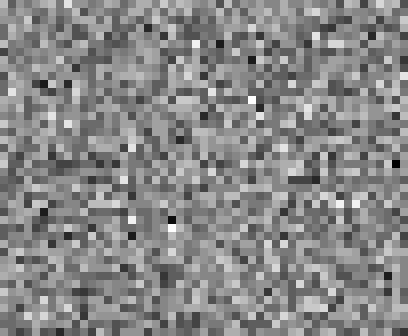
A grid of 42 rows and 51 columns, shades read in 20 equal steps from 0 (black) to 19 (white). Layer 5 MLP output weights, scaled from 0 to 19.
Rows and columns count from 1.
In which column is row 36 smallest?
21
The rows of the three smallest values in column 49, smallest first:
35, 37, 4
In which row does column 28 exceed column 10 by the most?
9
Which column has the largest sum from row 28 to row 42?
50
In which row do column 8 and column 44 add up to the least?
42
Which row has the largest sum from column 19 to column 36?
1
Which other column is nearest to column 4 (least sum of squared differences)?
31
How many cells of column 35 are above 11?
11
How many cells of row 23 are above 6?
43
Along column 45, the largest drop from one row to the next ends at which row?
27
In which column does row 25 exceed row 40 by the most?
41
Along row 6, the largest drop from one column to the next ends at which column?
26
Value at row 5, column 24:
6
